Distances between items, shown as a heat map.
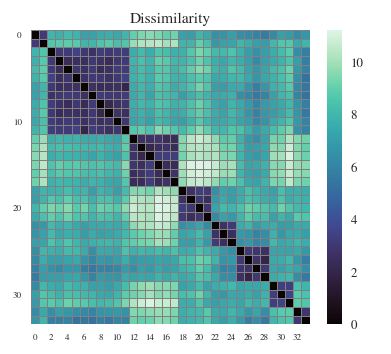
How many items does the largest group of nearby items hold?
10
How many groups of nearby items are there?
8
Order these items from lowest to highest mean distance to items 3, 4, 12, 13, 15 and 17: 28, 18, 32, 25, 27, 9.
9, 27, 28, 25, 32, 18
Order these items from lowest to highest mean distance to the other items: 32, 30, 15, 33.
33, 32, 30, 15
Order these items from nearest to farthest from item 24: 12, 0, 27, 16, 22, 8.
22, 27, 0, 8, 12, 16
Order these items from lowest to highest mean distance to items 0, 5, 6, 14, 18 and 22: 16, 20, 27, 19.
27, 19, 20, 16
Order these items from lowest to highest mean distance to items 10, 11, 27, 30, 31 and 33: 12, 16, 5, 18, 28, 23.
5, 28, 23, 18, 12, 16
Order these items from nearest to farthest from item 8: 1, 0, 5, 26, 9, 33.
9, 5, 33, 26, 0, 1
